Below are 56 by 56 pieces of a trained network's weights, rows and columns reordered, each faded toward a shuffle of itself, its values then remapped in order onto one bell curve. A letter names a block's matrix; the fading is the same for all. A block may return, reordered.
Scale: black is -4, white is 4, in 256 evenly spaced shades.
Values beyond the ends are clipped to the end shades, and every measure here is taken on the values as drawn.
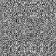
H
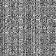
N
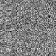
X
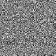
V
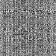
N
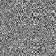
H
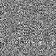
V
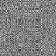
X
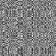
H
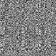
X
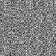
X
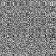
H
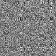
V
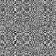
X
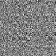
X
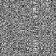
X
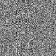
V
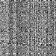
N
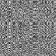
X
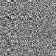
H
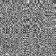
H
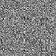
V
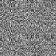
H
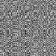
H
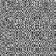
H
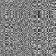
H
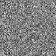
V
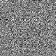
V
